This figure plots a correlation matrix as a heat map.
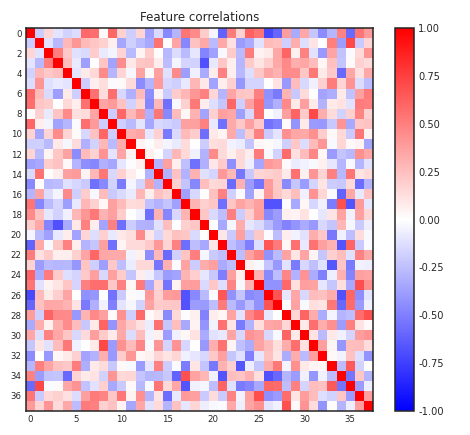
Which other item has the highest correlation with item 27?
26
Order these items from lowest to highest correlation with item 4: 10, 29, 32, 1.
32, 10, 1, 29
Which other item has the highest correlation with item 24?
0
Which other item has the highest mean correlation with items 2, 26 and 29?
27
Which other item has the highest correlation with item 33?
35
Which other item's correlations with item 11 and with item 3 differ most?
2
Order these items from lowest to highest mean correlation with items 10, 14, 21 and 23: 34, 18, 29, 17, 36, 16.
34, 17, 18, 36, 16, 29
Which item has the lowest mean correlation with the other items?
15
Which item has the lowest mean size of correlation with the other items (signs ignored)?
11
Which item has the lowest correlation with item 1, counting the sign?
17
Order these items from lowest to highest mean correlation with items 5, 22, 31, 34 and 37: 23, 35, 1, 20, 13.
13, 23, 20, 35, 1
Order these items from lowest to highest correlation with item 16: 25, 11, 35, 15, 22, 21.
22, 11, 25, 15, 35, 21
